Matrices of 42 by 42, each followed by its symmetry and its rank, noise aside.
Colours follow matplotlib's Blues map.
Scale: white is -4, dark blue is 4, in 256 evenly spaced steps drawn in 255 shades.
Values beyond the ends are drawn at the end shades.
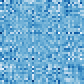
antisymmetric, rank four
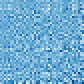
no symmetry, rank five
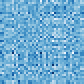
antisymmetric, rank four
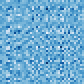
no symmetry, rank three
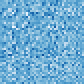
symmetric, rank five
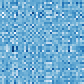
no symmetry, rank five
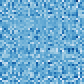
no symmetry, rank five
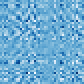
no symmetry, rank three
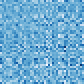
antisymmetric, rank four
